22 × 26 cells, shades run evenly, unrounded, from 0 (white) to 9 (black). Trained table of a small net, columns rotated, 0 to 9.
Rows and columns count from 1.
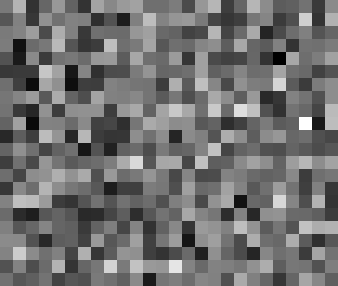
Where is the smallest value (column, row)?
24, 10
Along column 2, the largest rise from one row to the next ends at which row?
17
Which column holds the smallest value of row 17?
15
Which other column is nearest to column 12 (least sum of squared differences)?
5
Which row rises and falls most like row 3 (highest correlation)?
8
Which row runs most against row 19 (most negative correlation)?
14
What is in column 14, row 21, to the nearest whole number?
1
